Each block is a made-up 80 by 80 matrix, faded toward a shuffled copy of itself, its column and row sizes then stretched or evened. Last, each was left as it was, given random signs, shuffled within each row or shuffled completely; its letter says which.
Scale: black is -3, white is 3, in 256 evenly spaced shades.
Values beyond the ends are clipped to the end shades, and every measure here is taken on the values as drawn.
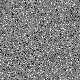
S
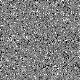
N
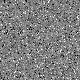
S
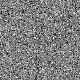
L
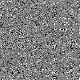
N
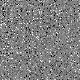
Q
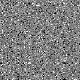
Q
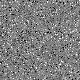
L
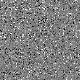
N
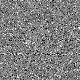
L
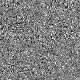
L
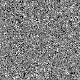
N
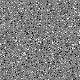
L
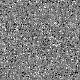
L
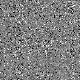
N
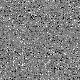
L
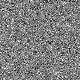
L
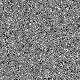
S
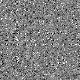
N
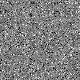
L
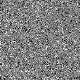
N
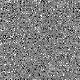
Q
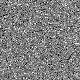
S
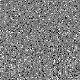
Q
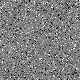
S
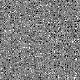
Q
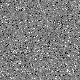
L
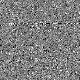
N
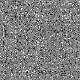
Q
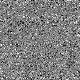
L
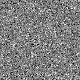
L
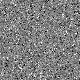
S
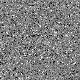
L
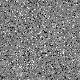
L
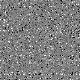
N
